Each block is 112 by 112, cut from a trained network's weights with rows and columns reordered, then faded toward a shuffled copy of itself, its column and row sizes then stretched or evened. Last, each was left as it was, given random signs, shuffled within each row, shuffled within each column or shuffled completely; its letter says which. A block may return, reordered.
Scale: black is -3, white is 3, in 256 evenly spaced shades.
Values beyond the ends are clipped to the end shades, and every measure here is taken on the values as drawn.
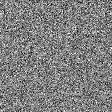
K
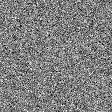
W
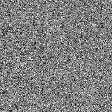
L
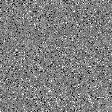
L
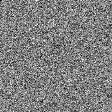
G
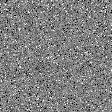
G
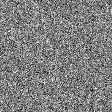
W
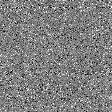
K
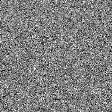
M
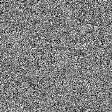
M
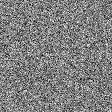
W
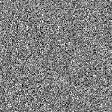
L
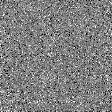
M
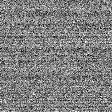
L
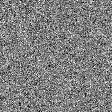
G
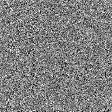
M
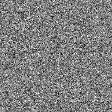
M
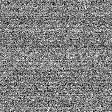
K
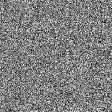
L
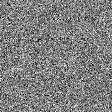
K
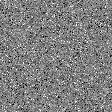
W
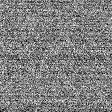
K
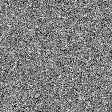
W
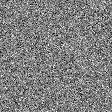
W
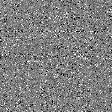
L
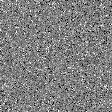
G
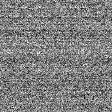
L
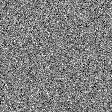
W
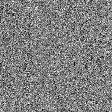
G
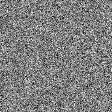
G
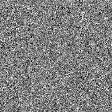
M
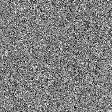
G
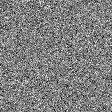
W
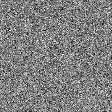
M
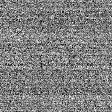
L
